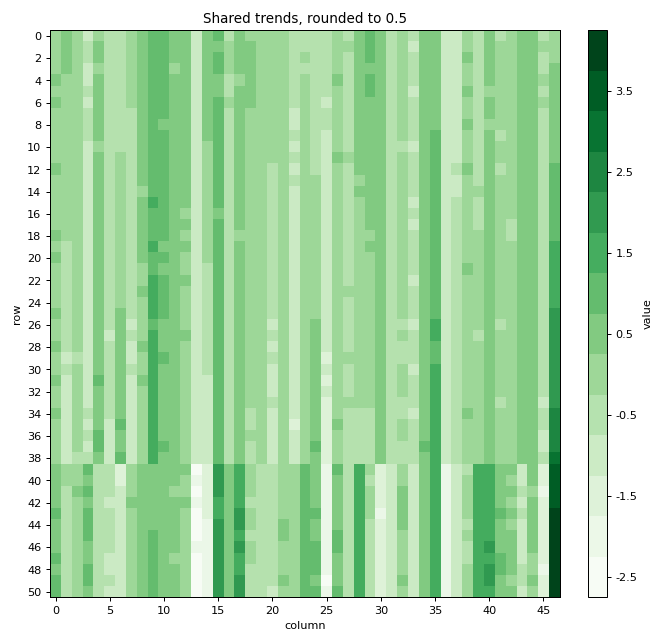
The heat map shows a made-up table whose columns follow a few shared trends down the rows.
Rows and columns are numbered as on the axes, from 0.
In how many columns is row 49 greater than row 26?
18
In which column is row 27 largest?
46
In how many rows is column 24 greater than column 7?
37
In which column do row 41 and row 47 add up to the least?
13
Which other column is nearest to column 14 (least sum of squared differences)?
45
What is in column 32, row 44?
0.5
